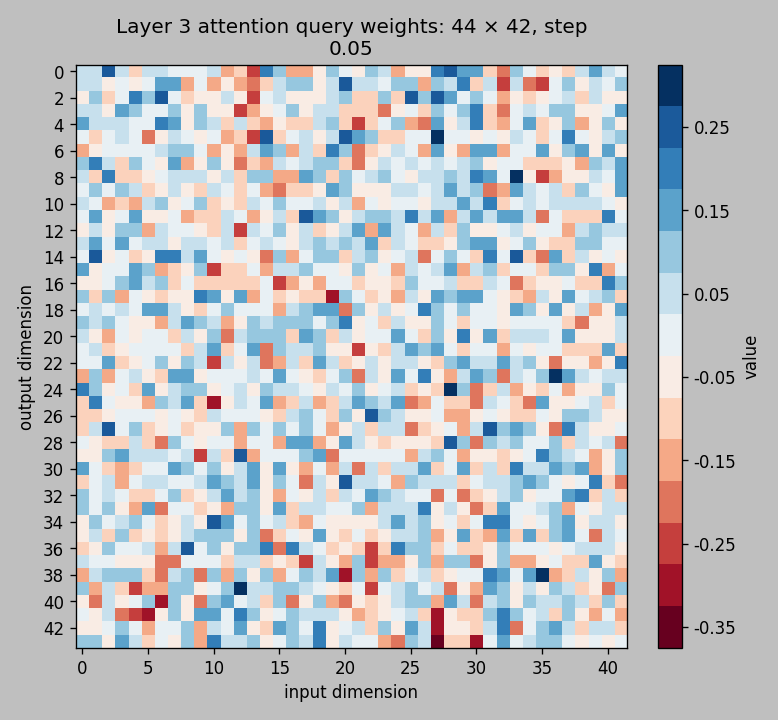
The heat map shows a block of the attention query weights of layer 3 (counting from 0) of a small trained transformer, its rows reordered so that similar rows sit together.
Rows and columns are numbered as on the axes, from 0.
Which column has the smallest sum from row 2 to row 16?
12
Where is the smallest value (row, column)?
43, 27
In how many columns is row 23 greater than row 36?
20
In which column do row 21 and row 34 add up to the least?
21
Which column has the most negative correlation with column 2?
36
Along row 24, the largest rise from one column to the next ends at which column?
28
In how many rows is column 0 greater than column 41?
20
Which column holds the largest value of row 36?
8
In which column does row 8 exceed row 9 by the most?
31
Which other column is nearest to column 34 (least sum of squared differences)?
18
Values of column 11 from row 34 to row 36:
0.15 0.1 -0.05
